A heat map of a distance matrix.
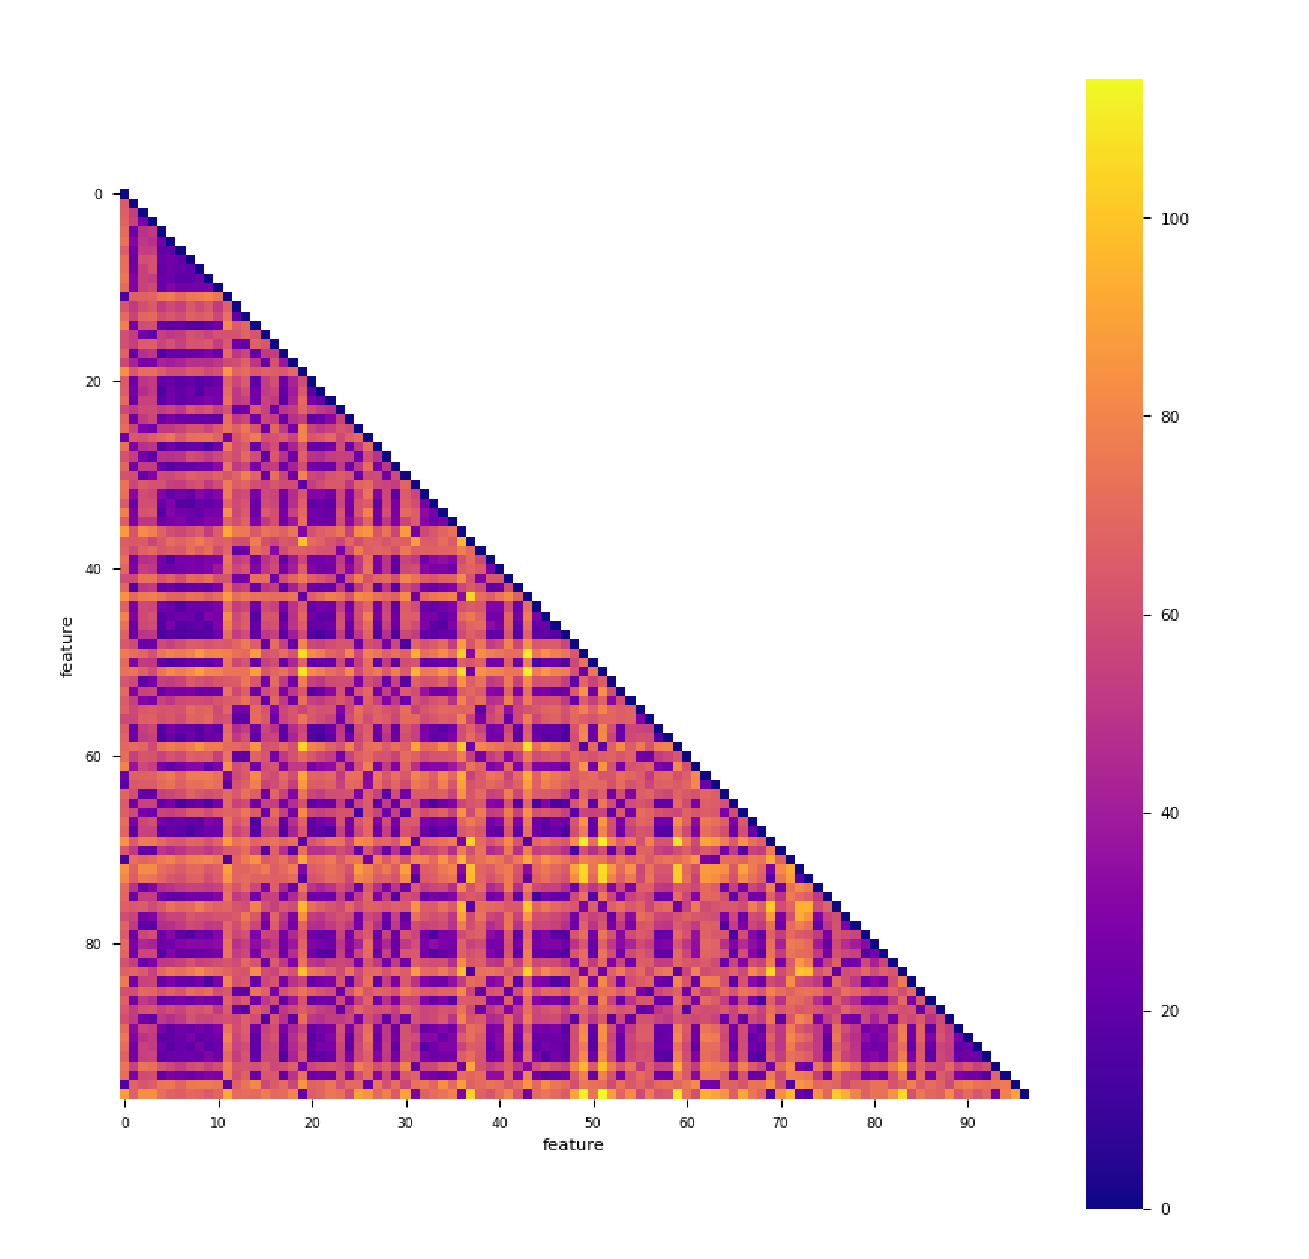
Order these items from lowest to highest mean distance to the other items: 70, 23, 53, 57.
57, 53, 70, 23
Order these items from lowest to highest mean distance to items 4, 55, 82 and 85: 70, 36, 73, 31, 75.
75, 70, 31, 73, 36
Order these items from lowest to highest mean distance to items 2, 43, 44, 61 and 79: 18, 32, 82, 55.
32, 18, 82, 55
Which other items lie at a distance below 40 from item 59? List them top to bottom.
37, 49, 51, 76, 83
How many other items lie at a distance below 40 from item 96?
8
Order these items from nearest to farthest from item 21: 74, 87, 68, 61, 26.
68, 61, 74, 87, 26
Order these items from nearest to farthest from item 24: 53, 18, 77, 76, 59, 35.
53, 35, 18, 77, 76, 59
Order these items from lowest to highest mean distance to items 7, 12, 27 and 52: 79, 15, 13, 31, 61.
79, 61, 15, 13, 31
